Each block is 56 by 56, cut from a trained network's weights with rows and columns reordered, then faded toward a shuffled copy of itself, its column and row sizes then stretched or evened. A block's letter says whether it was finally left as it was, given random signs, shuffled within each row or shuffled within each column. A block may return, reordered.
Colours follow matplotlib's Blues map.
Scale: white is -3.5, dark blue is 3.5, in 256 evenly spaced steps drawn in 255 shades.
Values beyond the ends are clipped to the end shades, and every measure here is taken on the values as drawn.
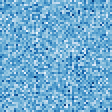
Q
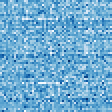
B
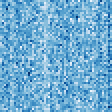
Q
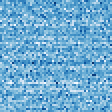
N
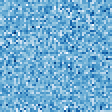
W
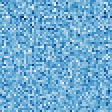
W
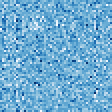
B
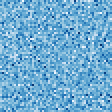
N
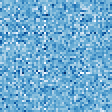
W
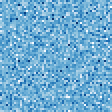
Q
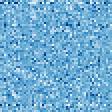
W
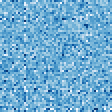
W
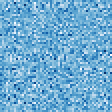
B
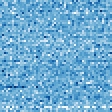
N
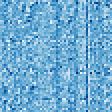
B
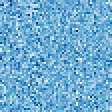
Q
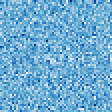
B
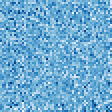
W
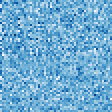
B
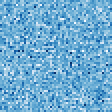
N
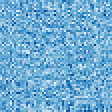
B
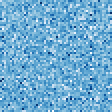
W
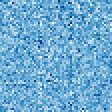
W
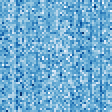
Q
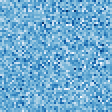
W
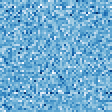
N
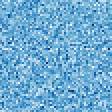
N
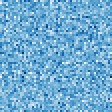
N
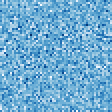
N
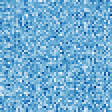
B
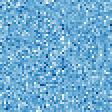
Q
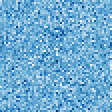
Q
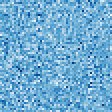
W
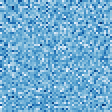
B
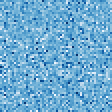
W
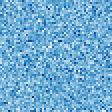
N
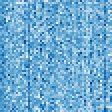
Q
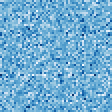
W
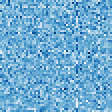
W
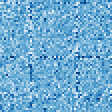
W
